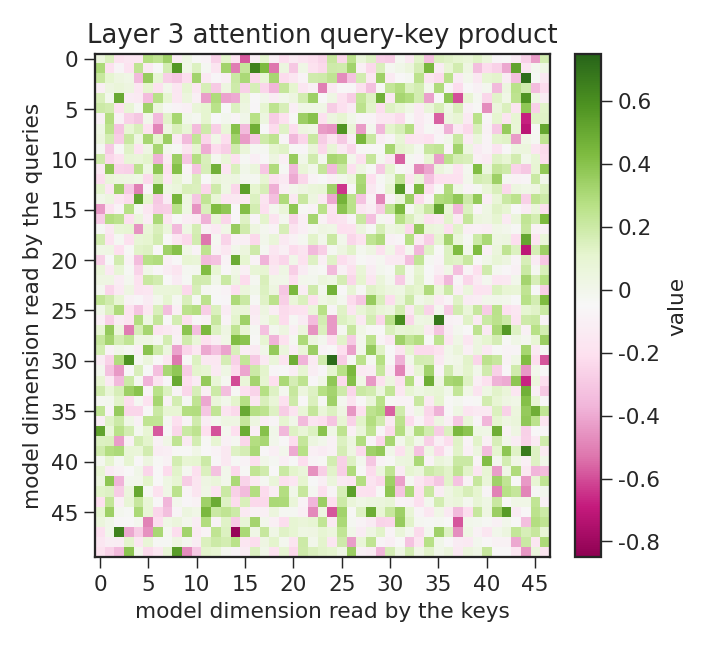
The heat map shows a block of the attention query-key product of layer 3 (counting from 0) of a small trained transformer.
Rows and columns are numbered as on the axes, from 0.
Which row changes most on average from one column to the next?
7
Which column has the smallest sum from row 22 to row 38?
19
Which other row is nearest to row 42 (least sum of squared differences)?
38
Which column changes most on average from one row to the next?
44
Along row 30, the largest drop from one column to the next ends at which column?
25
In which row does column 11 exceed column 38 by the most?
45
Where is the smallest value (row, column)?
47, 14
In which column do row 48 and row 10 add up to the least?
31
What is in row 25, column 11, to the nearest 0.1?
-0.3
